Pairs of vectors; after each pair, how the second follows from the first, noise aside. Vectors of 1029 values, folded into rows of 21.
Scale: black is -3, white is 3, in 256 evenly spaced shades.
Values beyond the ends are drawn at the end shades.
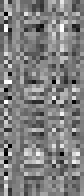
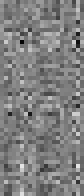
reversed, shrunk.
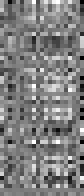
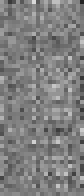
shrunk.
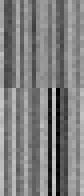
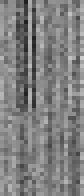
reversed, shrunk.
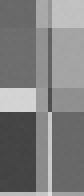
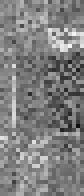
wrapped around, partly zeroed.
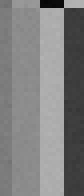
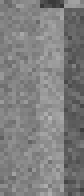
shrunk.
